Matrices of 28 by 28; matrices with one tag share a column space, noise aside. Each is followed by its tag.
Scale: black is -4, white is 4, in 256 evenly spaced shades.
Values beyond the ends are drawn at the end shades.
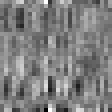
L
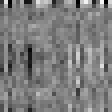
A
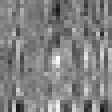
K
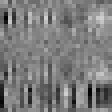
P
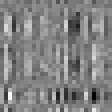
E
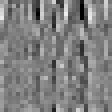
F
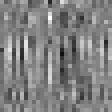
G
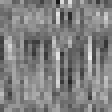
G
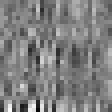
K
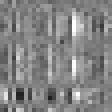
E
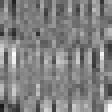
K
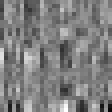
K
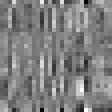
L
